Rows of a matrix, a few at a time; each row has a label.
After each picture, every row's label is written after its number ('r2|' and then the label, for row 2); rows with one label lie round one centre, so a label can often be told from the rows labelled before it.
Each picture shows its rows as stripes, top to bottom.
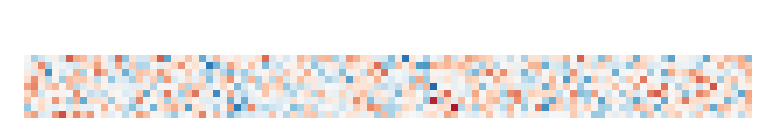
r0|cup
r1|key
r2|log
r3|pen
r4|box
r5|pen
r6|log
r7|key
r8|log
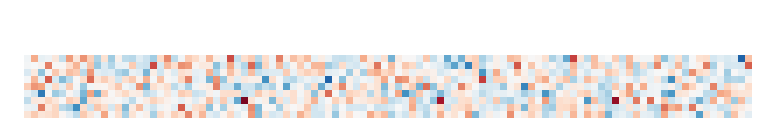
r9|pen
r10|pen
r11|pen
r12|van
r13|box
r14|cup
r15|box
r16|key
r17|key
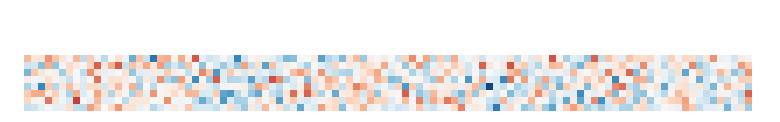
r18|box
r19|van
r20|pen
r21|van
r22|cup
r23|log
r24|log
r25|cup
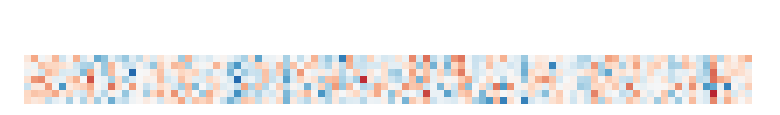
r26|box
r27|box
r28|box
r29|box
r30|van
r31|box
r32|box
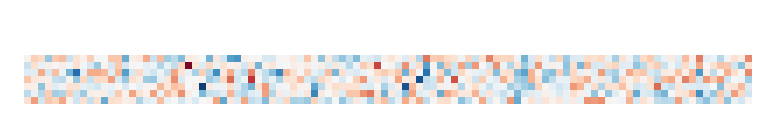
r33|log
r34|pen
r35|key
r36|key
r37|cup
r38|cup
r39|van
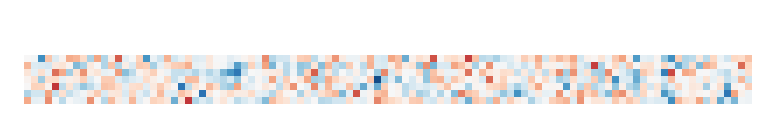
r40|cup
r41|box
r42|log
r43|log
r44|log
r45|cup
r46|van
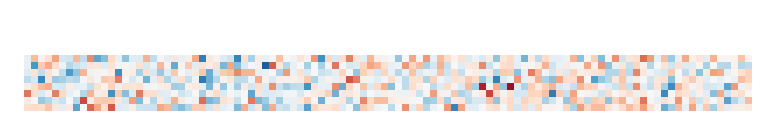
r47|box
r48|van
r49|key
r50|cup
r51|van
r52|log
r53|key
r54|van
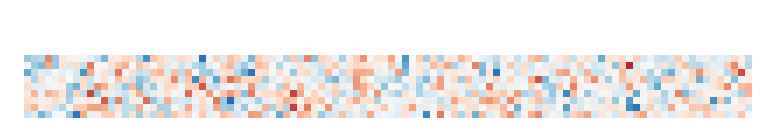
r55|cup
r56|cup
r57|cup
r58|key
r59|key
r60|pen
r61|log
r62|log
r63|key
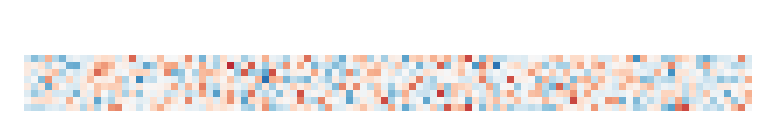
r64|cup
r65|key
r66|van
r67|van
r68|key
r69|key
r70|pen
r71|cup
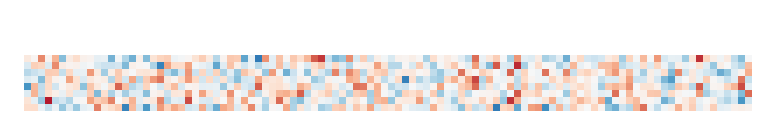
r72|pen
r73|pen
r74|van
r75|cup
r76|cup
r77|pen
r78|van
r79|key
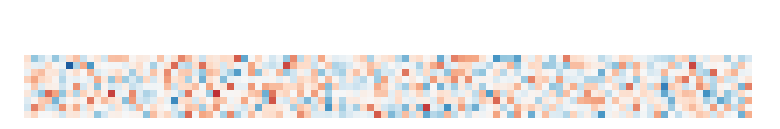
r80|cup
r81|key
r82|box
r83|log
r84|pen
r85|van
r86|van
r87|box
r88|pen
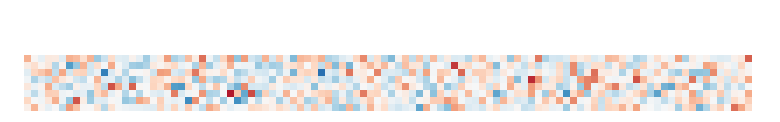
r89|pen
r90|key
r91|box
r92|key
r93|van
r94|key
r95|log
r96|box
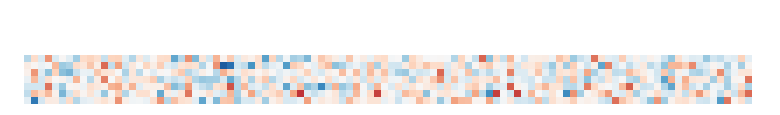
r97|van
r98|log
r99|key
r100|log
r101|van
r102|pen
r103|cup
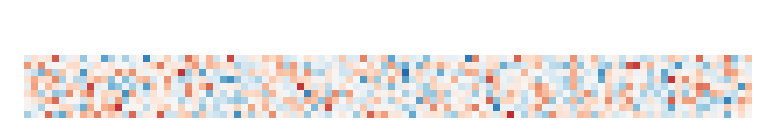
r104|pen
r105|box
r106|cup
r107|log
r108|pen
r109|van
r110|log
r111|cup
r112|van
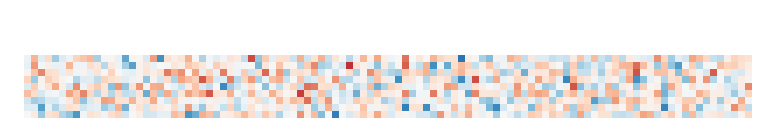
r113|pen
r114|box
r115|box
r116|pen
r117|log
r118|pen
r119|cup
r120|cup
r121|key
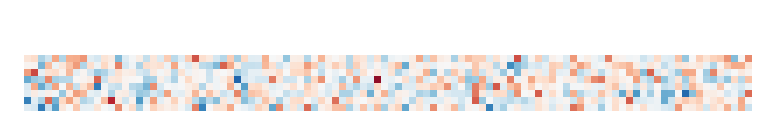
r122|pen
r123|cup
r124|box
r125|van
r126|pen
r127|pen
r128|cup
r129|cup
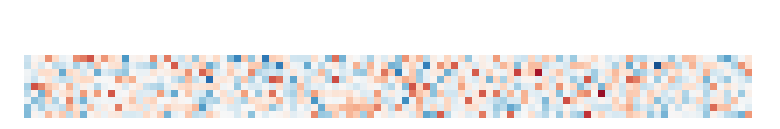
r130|van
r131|key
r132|pen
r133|van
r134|box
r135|van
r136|cup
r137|cup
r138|van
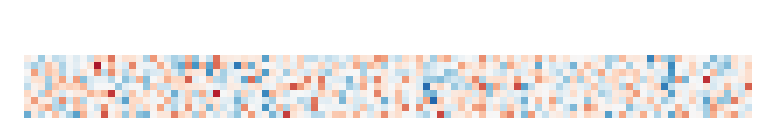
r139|van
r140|van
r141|van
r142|pen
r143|pen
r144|van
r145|box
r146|van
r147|key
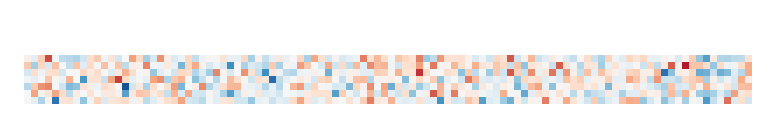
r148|van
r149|log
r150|van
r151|cup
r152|key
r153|log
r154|cup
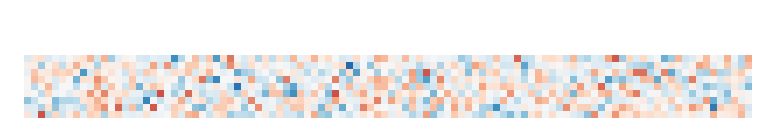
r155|pen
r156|pen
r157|box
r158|key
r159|van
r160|van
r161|key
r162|cup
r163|box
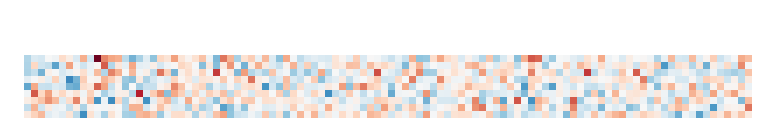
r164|key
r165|cup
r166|van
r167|key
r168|key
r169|box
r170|pen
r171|log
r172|box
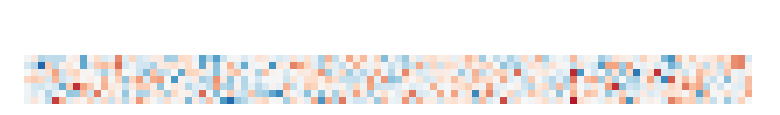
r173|cup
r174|cup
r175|pen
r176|log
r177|log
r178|key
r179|log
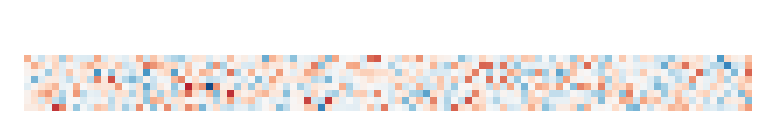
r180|van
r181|log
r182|pen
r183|key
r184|van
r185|pen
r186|cup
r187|log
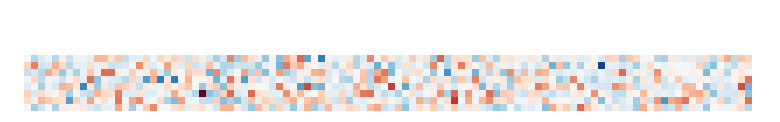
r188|key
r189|log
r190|van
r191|pen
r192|cup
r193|key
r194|log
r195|cup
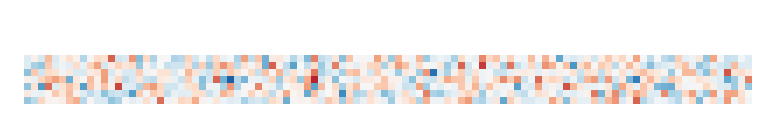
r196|van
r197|van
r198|box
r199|log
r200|cup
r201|box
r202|box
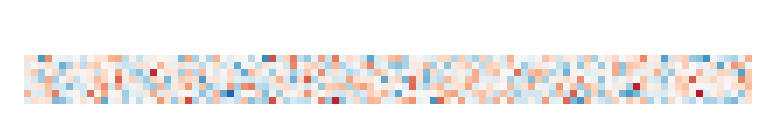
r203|van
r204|box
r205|pen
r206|cup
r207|key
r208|log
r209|van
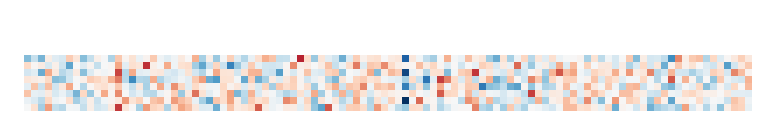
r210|cup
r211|log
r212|cup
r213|key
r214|cup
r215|key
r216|cup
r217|cup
